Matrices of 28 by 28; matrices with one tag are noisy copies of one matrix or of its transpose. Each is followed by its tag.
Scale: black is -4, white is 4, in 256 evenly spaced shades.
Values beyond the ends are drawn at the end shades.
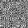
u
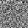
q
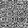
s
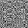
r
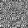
u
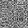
s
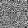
u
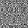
r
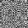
u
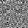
q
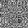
s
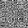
s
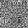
s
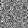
q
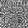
s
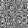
q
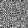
u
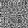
s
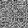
s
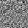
q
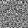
q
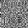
s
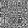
s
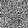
s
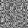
q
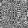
u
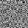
q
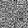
s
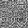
s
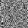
q
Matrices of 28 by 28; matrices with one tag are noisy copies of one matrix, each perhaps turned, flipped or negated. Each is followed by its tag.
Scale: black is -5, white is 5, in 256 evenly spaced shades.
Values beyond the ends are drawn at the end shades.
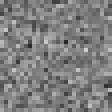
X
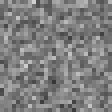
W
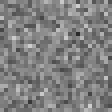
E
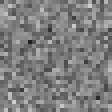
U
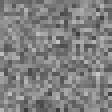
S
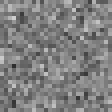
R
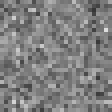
U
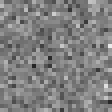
U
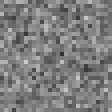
E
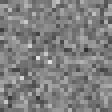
X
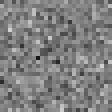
W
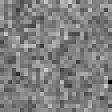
E
